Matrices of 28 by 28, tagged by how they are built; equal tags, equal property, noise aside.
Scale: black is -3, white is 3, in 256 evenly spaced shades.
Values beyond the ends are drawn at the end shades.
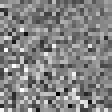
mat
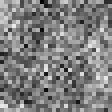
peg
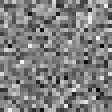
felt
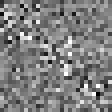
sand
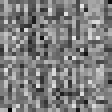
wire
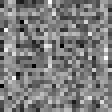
wire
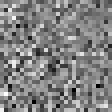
mat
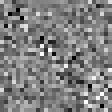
sand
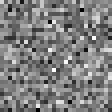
felt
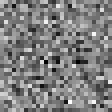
felt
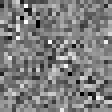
sand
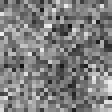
peg
